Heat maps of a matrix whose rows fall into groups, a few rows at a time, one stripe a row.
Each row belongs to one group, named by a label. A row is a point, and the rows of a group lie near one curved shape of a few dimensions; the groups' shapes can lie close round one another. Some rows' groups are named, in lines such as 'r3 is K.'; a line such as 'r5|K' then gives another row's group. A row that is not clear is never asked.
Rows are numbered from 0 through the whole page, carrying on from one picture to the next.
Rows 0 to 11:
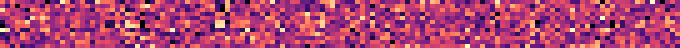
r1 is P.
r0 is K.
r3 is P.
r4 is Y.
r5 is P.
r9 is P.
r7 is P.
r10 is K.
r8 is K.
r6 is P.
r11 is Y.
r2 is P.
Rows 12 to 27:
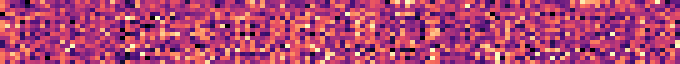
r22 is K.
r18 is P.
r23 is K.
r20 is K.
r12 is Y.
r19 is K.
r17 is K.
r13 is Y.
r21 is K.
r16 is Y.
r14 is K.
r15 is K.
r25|K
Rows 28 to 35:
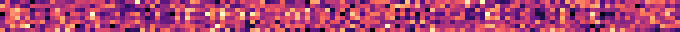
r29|Y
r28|Y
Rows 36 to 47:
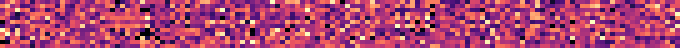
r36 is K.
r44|P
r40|P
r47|K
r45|Y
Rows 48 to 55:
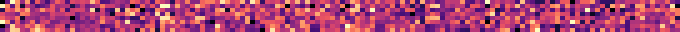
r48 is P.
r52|K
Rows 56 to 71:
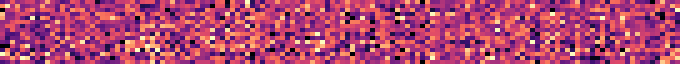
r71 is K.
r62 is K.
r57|P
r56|K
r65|P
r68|Y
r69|P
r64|Y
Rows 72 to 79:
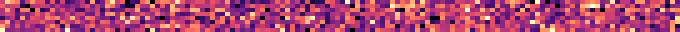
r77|P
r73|Y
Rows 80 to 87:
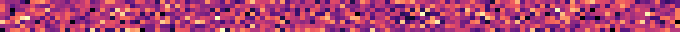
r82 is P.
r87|P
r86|K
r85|K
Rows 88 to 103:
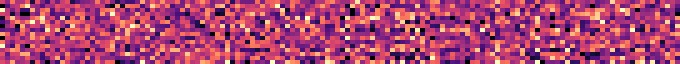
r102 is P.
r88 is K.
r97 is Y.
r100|K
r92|K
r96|P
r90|Y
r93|Y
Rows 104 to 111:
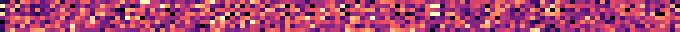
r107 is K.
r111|Y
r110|K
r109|P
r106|K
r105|K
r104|P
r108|P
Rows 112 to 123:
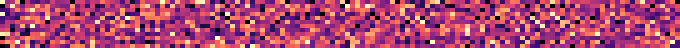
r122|P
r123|P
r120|P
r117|K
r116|P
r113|K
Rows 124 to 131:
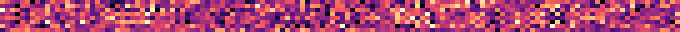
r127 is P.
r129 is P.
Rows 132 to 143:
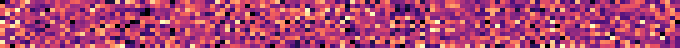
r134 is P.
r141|K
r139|K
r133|K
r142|P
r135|P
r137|K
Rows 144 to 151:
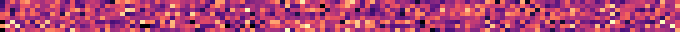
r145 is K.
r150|P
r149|K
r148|K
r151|K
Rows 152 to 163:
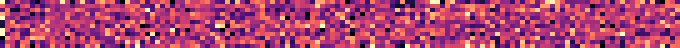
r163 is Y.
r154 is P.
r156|Y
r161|Y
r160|Y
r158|P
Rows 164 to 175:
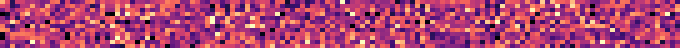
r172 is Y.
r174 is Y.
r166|P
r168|P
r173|Y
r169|P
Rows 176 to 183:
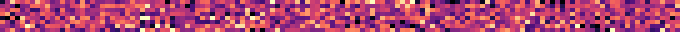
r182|Y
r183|K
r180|P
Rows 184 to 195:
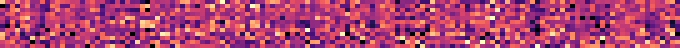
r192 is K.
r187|K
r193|Y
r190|P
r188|Y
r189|P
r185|P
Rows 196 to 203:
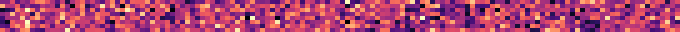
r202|Y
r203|Y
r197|K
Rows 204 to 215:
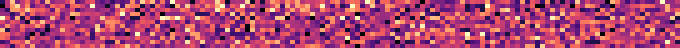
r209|Y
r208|K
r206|Y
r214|P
